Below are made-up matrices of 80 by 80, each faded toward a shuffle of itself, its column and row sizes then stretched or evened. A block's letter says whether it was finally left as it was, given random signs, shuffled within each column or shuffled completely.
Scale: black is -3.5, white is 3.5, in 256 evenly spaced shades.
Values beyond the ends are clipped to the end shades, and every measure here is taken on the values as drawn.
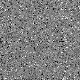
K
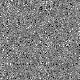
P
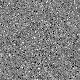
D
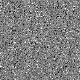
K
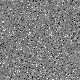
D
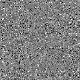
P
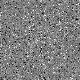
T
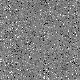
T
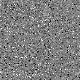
K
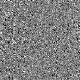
P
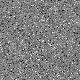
D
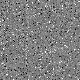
T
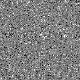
P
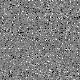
K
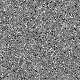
D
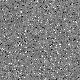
D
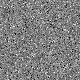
D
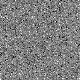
T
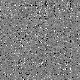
K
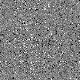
K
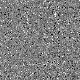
K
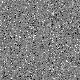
T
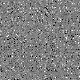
P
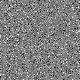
T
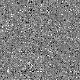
K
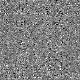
K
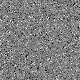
D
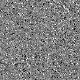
K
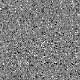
P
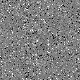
T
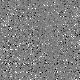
K
